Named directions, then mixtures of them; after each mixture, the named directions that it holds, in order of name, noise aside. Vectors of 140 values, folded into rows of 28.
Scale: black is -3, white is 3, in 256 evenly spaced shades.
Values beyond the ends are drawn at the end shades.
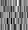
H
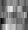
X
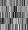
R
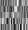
H, R.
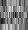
H, R, X.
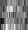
X.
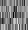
R.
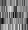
R, X.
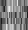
H, X.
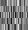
H, R.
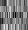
H, R, X.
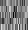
R.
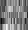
H, X.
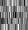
H, R, X.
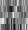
H, R, X.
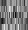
H, R, X.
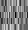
H, R, X.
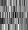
H, R, X.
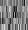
R.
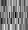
H, R, X.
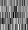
R.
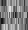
H, R, X.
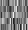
H, R.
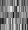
H, R, X.
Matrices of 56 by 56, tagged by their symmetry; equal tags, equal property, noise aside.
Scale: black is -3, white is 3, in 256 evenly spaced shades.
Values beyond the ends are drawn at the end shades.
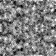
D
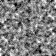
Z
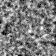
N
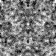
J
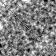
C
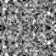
D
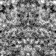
J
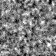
N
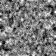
Z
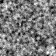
C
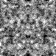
J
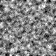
Z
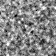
C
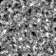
C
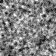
C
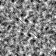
Z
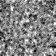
N
